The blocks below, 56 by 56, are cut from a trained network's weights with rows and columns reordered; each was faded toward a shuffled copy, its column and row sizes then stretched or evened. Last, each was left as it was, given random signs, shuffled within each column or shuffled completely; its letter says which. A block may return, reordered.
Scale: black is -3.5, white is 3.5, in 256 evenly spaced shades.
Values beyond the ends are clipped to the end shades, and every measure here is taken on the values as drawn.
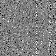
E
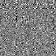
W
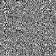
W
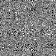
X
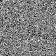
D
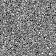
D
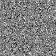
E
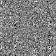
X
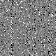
E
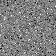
D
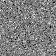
D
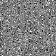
E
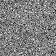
D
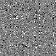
X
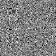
X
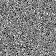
D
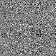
X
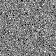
D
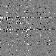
X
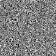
X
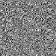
W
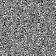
E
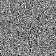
E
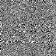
X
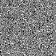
E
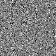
E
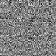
W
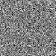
W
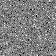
D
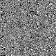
X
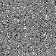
E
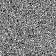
D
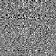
W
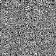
X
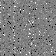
E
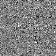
X
